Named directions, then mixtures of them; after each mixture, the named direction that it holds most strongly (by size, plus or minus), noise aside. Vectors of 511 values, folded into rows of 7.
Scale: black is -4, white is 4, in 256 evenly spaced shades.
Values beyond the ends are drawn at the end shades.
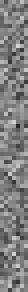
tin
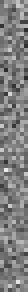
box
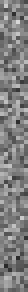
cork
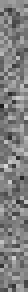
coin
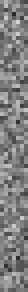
cork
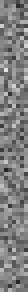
box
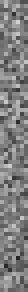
cork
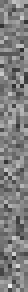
tin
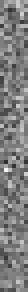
box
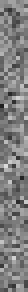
coin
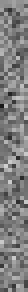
coin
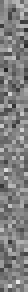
box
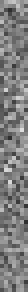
coin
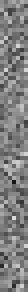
tin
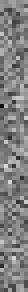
coin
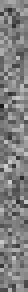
coin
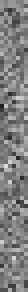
coin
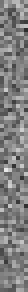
box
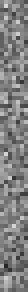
cork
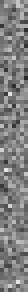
box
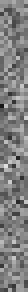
coin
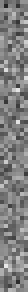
cork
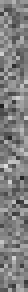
coin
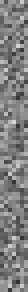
tin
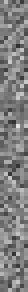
tin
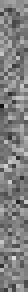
coin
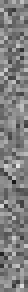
tin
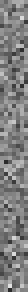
tin
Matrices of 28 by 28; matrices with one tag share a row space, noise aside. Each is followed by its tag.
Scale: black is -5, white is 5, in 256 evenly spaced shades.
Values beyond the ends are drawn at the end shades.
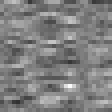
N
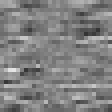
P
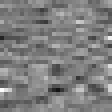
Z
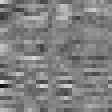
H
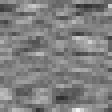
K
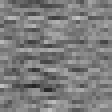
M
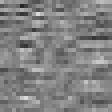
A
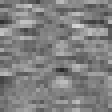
K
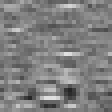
N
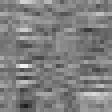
A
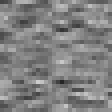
K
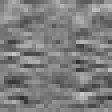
P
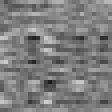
M
